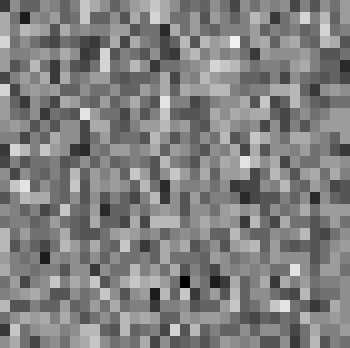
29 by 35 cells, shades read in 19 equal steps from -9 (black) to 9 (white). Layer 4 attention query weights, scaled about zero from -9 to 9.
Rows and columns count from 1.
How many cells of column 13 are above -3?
22
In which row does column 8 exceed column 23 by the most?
24
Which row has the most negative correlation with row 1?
4
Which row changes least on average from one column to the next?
27
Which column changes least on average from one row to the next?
32
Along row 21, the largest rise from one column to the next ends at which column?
13
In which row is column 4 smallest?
29
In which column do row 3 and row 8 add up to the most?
1
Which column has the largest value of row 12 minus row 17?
26
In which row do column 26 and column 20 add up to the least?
9
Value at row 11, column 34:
2
